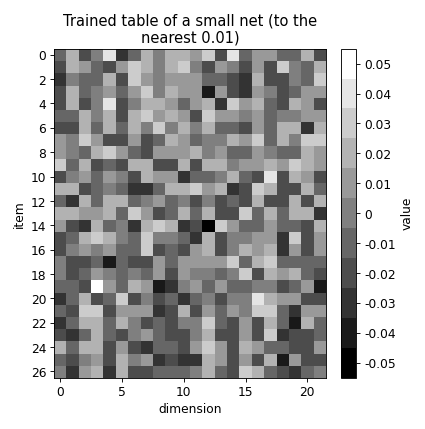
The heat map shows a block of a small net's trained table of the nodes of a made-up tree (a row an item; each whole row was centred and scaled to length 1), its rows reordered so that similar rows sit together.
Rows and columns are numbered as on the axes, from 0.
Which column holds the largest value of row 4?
4
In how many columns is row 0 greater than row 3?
9
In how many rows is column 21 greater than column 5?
12
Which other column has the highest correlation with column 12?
15
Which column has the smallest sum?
18
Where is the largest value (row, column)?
19, 3
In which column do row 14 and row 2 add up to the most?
21
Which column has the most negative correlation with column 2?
11
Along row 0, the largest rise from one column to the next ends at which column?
14
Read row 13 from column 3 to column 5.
0.01 0.02 -0.01
